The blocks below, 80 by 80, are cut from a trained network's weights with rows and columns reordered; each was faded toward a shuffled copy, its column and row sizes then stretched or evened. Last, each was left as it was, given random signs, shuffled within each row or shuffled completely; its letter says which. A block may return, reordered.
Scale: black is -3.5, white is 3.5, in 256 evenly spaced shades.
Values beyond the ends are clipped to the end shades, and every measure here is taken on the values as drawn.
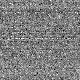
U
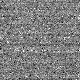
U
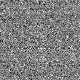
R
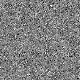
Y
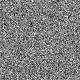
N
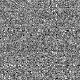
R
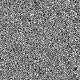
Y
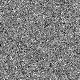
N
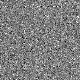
Y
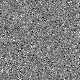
N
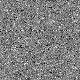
U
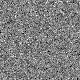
U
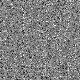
Y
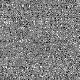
R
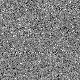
U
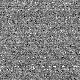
U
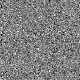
Y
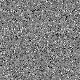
U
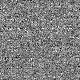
U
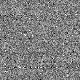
R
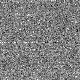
U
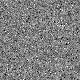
N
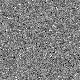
N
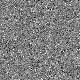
N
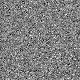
U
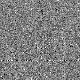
Y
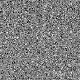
R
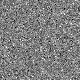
U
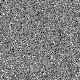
N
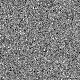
N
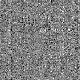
R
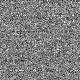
U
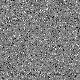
U
